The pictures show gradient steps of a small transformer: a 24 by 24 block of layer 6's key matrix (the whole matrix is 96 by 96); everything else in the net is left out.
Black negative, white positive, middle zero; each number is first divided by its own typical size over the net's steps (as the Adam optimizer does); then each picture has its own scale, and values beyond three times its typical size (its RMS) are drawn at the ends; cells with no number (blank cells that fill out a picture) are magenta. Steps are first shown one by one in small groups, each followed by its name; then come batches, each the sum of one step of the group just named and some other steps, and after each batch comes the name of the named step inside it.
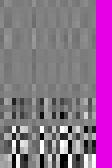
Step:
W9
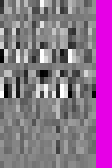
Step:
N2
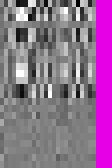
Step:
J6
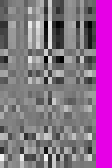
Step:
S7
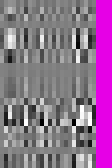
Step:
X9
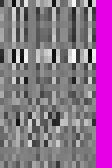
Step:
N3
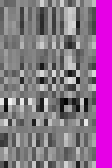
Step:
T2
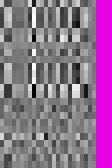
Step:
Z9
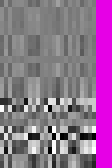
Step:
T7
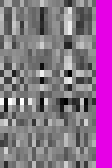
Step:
T2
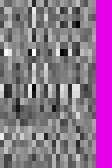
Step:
Z9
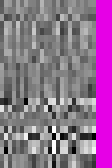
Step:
T7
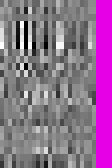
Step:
N2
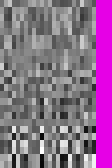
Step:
W9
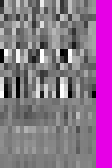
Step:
N2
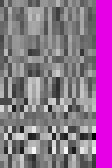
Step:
T7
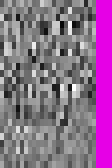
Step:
Z9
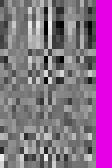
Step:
S7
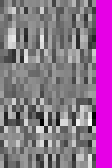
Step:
X9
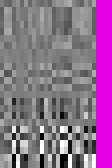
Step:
W9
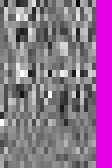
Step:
J6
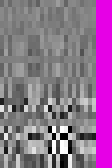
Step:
T7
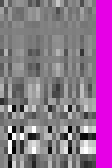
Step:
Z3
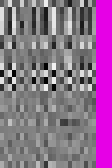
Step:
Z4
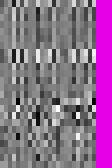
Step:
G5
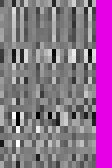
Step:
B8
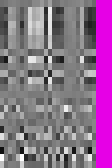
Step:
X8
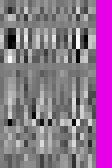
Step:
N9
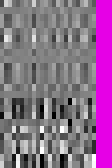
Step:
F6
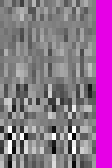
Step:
Z3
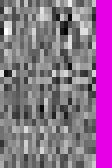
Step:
F6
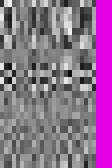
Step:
Z4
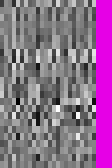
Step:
G5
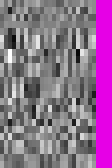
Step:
N9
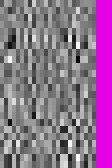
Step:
N9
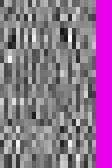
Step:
N9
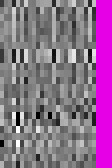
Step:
B8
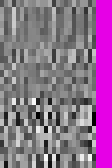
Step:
B8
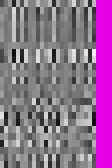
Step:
B8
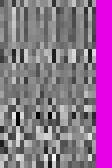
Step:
B8
